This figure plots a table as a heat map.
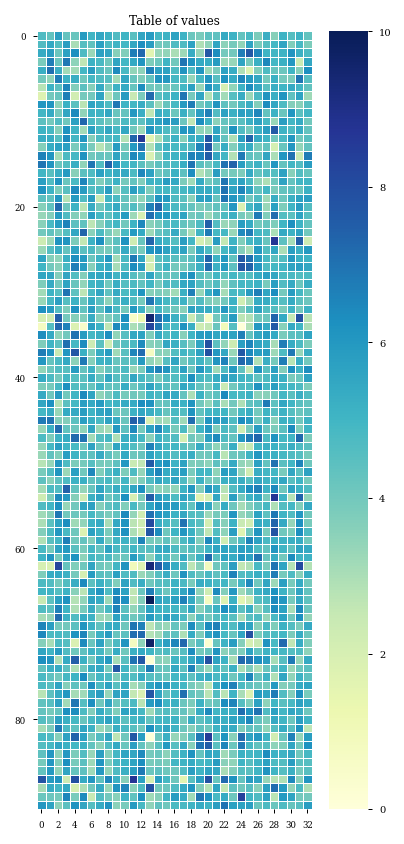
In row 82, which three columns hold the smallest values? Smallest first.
13, 28, 9
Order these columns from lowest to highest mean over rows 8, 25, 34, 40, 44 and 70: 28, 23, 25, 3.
23, 25, 3, 28
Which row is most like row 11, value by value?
28
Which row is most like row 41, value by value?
49
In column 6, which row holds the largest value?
15
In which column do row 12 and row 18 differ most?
12
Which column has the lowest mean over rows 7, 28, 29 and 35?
2
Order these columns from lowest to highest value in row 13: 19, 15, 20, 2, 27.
27, 15, 2, 19, 20
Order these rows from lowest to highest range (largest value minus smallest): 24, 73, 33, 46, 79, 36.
79, 46, 36, 24, 73, 33
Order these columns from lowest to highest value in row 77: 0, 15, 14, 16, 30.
0, 30, 15, 16, 14
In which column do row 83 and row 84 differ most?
22
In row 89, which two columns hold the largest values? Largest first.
24, 19
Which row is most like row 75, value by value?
64
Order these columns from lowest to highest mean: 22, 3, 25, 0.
0, 22, 25, 3
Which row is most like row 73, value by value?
37
